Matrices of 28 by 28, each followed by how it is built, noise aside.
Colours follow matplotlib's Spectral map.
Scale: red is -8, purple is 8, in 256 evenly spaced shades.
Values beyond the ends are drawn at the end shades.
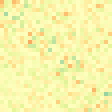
block diagonal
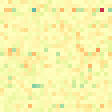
uneven rows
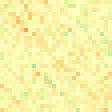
Toeplitz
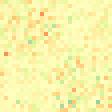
block diagonal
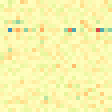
uneven rows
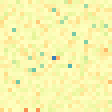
sparse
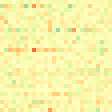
uneven rows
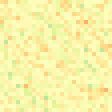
Toeplitz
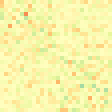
block diagonal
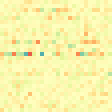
uneven rows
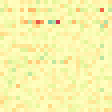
uneven rows
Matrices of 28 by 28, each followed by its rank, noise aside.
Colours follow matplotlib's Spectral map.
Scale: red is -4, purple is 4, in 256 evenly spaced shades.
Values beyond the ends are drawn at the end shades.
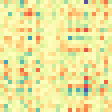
three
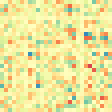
four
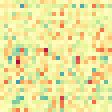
six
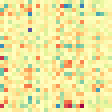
four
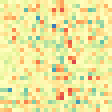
six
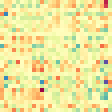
four
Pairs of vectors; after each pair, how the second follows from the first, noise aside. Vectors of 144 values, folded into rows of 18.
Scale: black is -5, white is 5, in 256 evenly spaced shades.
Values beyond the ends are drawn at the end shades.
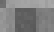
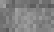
negated, shrunk.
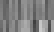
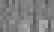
shrunk.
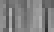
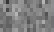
reversed, partly zeroed.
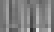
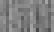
negated, shrunk.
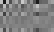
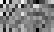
scaled up.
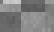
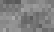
negated, shrunk.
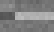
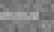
reversed, shrunk.
